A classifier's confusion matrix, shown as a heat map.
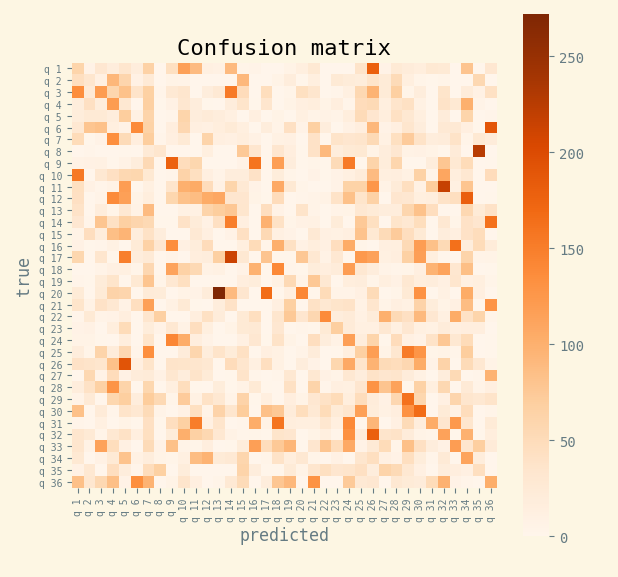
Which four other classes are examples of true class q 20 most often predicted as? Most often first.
q 13, q 17, q 30, q 34
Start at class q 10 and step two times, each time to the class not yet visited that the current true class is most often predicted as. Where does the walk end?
q 26
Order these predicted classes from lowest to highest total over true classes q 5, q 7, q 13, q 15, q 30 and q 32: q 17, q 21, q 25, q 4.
q 21, q 17, q 4, q 25
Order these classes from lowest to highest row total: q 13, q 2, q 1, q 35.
q 2, q 35, q 13, q 1
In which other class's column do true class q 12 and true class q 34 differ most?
q 4
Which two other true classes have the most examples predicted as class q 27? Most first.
q 22, q 28
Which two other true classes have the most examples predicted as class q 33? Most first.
q 16, q 31
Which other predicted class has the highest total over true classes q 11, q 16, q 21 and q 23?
q 32
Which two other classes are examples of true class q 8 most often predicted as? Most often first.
q 35, q 22
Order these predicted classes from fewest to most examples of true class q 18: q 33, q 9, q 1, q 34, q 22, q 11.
q 1, q 22, q 33, q 11, q 34, q 9
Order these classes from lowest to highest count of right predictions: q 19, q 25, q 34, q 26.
q 19, q 25, q 26, q 34
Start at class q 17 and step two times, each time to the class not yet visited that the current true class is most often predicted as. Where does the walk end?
q 36
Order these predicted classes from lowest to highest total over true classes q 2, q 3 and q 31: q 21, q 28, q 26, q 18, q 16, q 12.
q 12, q 21, q 16, q 28, q 18, q 26
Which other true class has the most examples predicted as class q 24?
q 9
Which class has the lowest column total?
q 8
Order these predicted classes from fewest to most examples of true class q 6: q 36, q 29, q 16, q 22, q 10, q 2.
q 16, q 22, q 29, q 10, q 2, q 36
